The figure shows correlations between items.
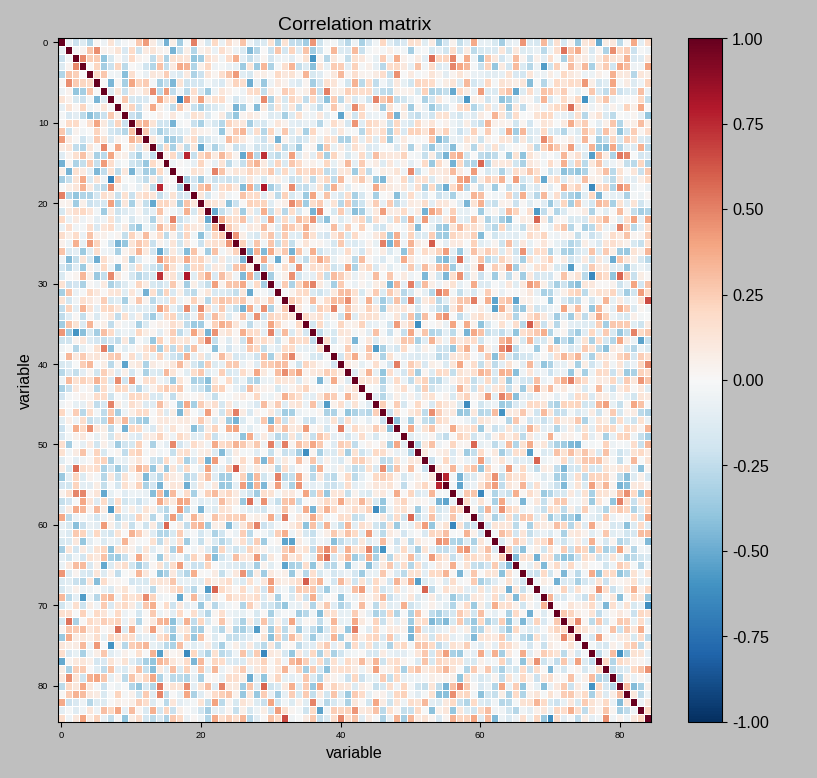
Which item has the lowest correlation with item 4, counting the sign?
9
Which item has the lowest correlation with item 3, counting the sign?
69
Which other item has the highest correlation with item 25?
53
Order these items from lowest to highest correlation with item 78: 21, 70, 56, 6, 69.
70, 6, 21, 69, 56
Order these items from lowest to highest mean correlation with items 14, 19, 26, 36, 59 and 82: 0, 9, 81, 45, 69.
81, 9, 45, 69, 0
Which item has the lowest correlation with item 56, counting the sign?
60
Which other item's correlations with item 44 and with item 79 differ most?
63
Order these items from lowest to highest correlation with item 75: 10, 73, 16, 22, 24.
16, 22, 24, 73, 10
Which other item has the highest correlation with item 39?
33
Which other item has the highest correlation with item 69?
12
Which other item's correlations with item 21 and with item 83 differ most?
37
